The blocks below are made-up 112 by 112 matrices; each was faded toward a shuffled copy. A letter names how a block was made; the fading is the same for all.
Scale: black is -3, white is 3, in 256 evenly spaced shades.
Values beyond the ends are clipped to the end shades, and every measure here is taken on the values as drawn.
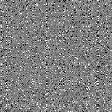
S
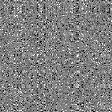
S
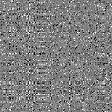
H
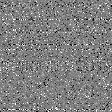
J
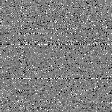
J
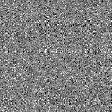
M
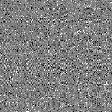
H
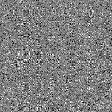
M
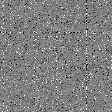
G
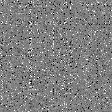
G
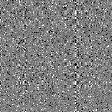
S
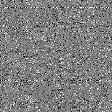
J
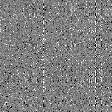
S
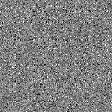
M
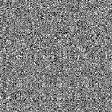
M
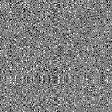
H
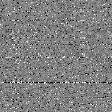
J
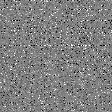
G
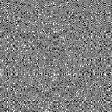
H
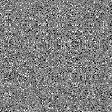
M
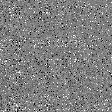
G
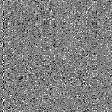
S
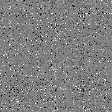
G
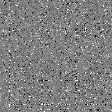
G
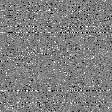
J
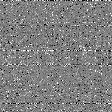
J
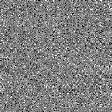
M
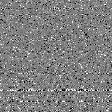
J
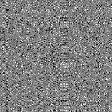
H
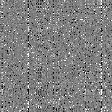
S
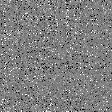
G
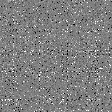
G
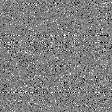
J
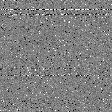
J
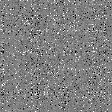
G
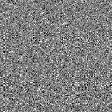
M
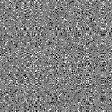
H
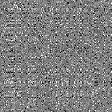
H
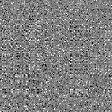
H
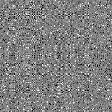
H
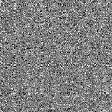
M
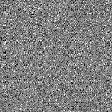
M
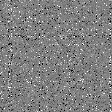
G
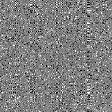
S
